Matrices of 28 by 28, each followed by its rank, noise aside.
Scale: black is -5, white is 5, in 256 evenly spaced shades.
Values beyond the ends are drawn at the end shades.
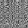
six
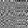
two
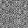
six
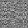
four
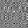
three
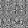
six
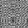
four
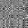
three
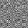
three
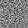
six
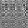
three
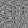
four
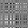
one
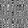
three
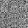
six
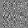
three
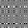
one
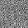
six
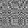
three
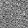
six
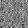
six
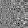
four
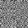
six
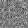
six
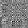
four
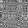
four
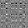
two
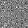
six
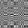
one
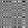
one
